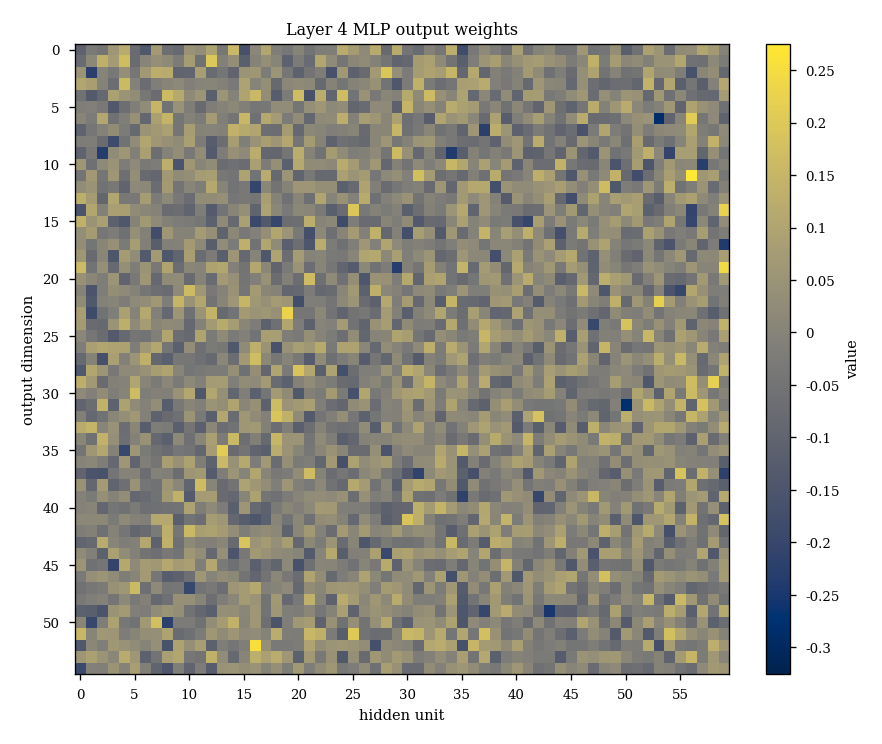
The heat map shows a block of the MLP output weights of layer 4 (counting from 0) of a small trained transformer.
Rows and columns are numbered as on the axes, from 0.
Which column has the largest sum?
32
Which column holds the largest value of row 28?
20
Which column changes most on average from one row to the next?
8
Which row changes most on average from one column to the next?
4
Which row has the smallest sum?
15
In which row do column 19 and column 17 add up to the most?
23
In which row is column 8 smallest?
50
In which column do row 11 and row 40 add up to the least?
51
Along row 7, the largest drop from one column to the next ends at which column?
37
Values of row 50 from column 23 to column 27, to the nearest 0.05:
0.05 -0.05 0.05 -0.05 0.05
